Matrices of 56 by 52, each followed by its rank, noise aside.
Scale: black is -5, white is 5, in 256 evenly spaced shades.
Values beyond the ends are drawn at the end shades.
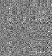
five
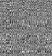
five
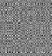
three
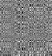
three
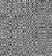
three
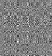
five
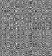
five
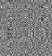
four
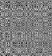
four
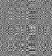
three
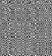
three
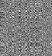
three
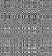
two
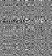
three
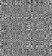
four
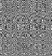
four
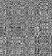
four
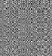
four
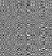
three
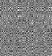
four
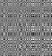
two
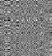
three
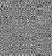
four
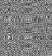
five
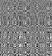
three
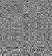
five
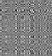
two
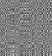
two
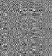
five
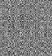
five
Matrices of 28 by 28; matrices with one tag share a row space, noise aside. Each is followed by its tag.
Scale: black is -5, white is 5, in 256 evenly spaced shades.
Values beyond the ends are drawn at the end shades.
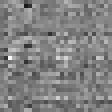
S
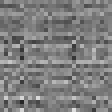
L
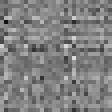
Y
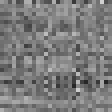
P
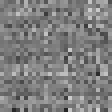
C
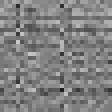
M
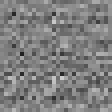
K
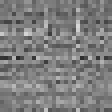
P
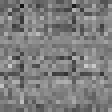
L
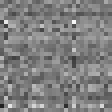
Y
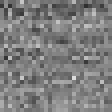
L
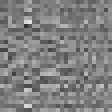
S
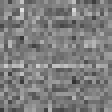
L
